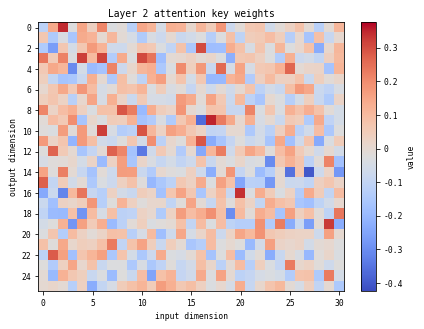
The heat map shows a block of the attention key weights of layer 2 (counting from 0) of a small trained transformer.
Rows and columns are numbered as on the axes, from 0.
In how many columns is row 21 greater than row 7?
18
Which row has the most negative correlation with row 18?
14
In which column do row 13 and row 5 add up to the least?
17
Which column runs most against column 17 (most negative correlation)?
16
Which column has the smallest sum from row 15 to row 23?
12
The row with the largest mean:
8
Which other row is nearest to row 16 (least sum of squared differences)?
20
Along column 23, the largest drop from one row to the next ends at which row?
22
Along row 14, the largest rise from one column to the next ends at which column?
26
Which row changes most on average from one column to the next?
19
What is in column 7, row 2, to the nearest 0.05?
-0.05
